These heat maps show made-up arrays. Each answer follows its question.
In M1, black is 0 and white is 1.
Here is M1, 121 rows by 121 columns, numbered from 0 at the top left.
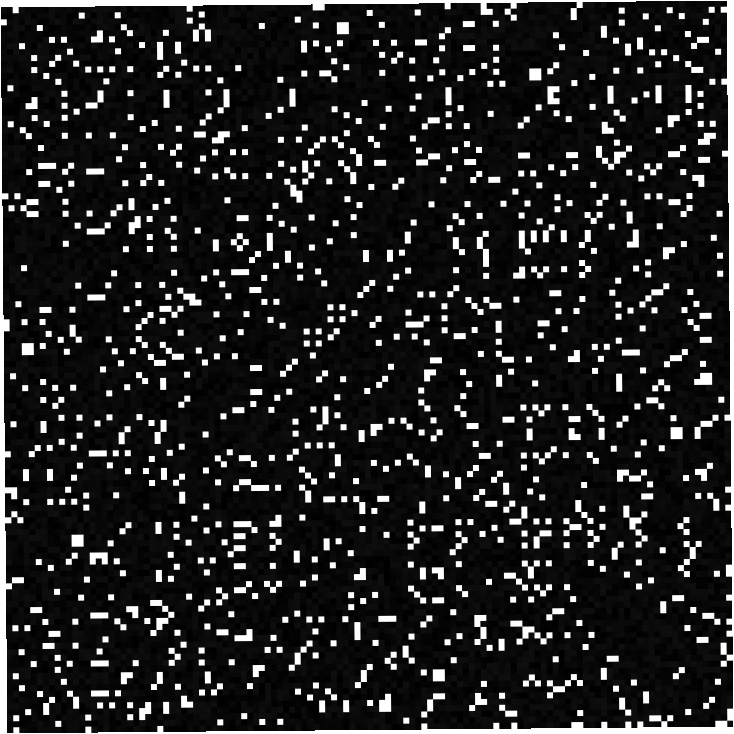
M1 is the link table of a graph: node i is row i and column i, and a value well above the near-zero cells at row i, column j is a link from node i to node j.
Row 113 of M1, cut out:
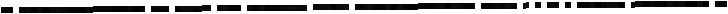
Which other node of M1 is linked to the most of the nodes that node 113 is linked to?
node 28
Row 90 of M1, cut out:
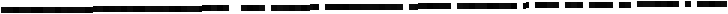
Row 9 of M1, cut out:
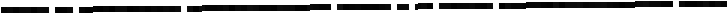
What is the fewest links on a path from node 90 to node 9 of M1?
3
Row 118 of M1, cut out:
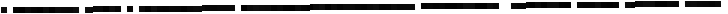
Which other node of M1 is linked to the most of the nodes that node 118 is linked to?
node 95
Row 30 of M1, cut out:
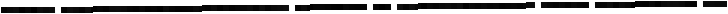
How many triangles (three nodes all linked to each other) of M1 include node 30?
3
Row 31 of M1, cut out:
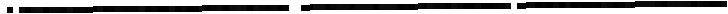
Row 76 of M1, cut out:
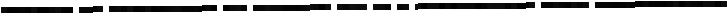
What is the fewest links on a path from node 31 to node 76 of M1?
4
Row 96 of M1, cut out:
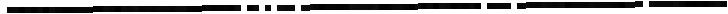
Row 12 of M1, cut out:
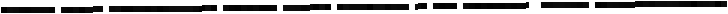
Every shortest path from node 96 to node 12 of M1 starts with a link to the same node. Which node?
node 45
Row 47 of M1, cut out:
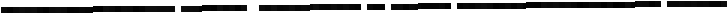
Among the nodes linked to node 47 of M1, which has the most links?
node 29
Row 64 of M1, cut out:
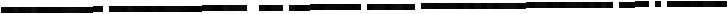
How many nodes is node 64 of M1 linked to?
9
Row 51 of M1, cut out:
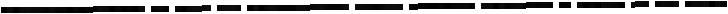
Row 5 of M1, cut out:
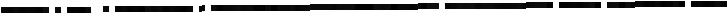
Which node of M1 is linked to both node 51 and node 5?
node 92
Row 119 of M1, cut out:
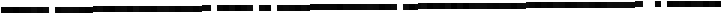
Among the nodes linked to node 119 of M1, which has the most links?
node 35
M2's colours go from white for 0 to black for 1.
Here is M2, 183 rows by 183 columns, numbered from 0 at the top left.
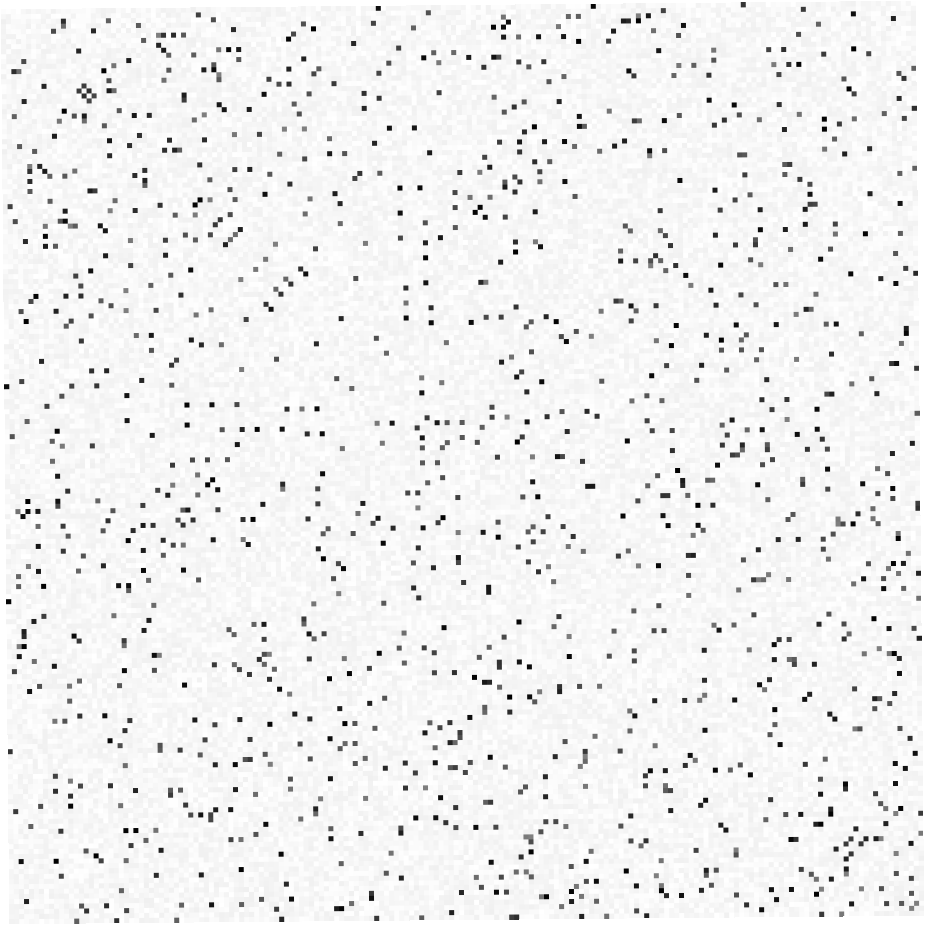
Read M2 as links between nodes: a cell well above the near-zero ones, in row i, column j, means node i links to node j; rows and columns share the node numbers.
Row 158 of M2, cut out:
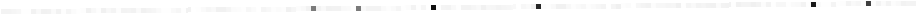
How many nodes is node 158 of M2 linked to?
6
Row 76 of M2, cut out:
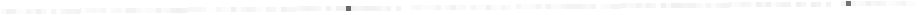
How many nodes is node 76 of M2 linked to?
2
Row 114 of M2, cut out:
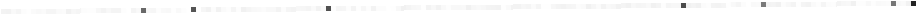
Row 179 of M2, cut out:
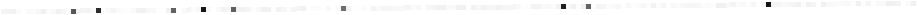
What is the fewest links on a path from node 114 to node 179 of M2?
3
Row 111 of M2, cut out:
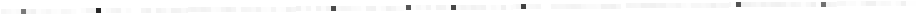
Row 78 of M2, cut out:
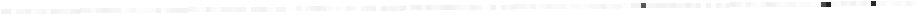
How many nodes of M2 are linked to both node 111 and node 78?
1
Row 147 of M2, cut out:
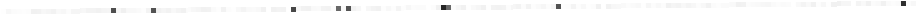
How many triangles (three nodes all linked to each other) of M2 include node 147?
1
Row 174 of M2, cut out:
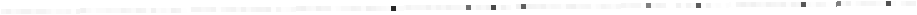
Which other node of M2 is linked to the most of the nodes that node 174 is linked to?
node 138
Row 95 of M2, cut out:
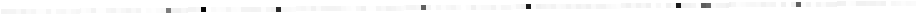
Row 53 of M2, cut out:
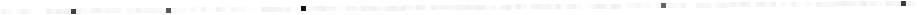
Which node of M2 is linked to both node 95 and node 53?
node 33
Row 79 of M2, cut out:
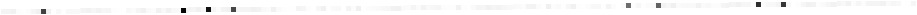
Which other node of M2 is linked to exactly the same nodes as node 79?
node 45
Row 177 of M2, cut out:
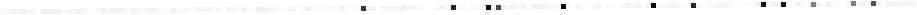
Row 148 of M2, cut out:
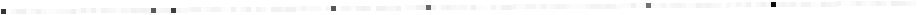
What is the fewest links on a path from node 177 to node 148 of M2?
3
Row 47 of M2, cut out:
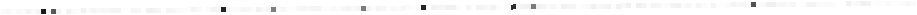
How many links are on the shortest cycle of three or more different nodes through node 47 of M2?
3
